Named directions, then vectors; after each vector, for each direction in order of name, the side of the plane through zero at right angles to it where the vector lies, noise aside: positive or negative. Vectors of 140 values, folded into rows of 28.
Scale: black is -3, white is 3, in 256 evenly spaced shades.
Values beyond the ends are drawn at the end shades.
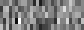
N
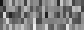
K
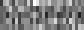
positive, negative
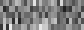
positive, negative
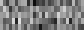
negative, positive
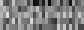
negative, positive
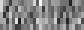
negative, negative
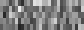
negative, negative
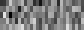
positive, positive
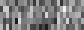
negative, positive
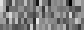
negative, negative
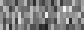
negative, positive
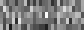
negative, positive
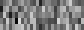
positive, positive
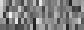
negative, negative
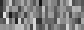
positive, positive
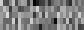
negative, positive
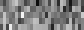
positive, negative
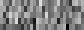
negative, negative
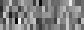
positive, positive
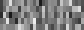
positive, positive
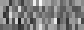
negative, negative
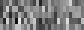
positive, positive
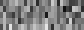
positive, negative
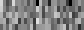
negative, negative
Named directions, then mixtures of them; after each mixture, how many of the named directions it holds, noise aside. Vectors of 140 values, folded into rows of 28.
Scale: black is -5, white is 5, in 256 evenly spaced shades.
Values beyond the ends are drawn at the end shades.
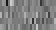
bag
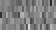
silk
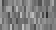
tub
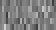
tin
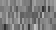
three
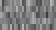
two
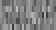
two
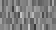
two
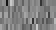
one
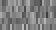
two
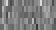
three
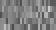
two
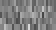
three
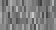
two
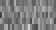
four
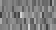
two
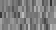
one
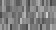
four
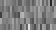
one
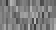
four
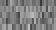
four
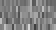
three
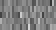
two
